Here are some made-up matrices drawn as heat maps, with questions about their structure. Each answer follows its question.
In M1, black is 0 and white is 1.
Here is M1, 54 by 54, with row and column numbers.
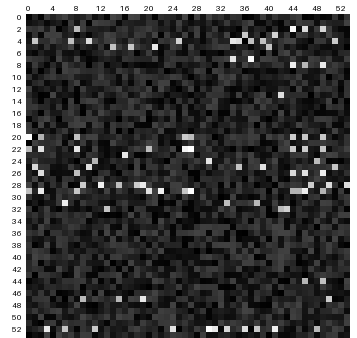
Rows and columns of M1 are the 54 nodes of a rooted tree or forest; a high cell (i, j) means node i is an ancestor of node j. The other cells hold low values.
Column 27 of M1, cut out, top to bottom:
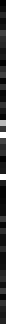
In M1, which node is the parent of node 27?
20
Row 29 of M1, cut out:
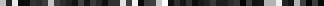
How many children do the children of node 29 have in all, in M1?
1
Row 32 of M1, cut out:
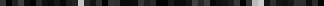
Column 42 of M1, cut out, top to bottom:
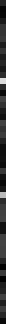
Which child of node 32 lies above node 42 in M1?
13
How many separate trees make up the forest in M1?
7
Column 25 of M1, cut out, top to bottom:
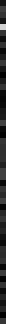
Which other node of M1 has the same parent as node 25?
7
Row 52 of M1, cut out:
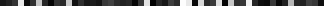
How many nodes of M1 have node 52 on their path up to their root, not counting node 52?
11
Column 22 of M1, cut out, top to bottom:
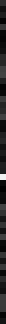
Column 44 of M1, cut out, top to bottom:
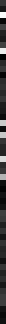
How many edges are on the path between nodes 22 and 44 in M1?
5
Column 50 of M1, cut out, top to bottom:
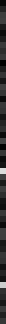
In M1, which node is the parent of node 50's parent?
28
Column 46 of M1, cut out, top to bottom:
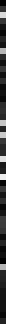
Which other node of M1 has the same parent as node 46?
49
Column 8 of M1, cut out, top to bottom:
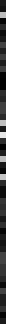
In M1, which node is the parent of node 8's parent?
26
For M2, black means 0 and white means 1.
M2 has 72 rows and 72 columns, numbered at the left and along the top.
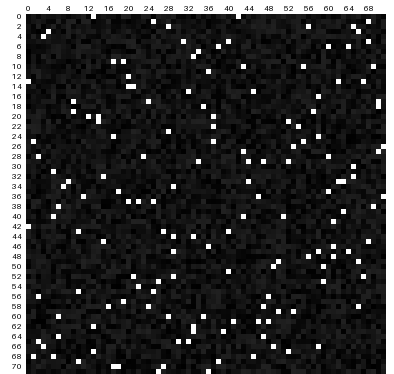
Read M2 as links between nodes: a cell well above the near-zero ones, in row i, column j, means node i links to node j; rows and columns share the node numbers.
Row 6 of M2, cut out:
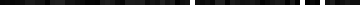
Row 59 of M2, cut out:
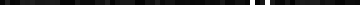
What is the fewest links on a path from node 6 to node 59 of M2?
7
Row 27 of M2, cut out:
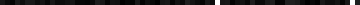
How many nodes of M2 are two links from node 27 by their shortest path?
4
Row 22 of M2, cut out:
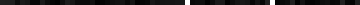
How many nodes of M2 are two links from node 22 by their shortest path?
2
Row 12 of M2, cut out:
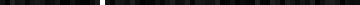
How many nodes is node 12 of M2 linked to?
1
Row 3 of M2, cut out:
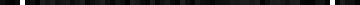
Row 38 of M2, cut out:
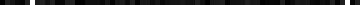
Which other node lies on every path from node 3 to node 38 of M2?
node 66
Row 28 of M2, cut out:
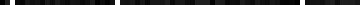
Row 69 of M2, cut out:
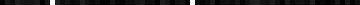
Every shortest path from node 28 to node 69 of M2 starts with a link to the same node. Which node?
node 60
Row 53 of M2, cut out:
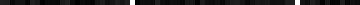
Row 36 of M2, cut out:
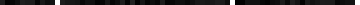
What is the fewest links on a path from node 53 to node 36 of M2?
3
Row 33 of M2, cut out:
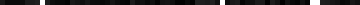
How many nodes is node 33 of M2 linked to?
4
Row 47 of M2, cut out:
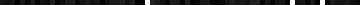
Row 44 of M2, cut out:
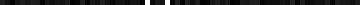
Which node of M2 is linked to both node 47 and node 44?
node 29
